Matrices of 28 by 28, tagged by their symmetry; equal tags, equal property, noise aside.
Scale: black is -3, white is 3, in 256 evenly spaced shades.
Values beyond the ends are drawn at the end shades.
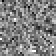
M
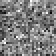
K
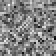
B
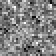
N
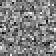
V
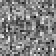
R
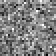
K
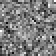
N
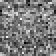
V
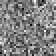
M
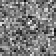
N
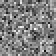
B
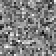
K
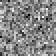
N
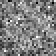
N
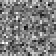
R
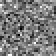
R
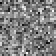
K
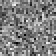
M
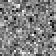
M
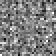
M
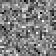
K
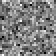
R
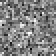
N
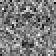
V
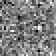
R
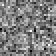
K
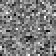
V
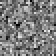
N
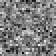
V
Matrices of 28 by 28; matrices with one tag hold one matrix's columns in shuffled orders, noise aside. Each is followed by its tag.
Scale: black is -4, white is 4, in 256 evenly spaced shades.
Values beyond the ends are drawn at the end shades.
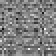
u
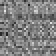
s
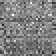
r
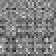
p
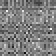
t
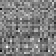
p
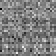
p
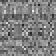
s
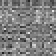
t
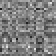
p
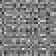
u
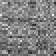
r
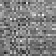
r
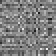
u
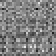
p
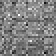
r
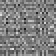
u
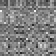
t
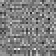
u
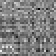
p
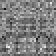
p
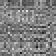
t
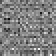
u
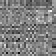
t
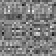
s
